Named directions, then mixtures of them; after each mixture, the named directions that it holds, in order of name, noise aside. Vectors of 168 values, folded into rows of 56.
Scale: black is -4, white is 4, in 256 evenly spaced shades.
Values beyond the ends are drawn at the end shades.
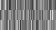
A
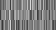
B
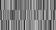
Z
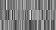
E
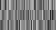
A.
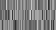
E.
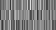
B.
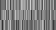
B, E.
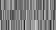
Z.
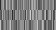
E, Z.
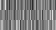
A, B.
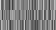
Z.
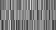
B.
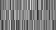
B.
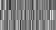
A.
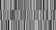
Z.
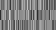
A, B.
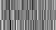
B, Z.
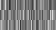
A.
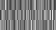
A, Z.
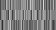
B, E.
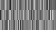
A, B.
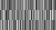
A, E.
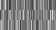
A.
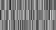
A, B.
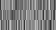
Z.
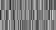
A, B.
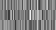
B, E.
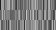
Z.
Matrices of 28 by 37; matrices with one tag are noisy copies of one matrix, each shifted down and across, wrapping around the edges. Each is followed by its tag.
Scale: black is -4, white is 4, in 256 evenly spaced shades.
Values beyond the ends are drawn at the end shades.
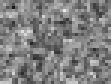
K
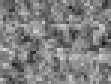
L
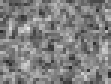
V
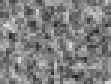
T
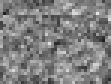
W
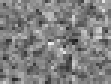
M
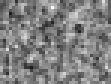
T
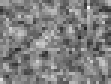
T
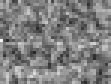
L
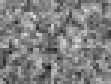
M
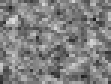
V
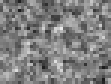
V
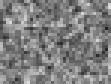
M
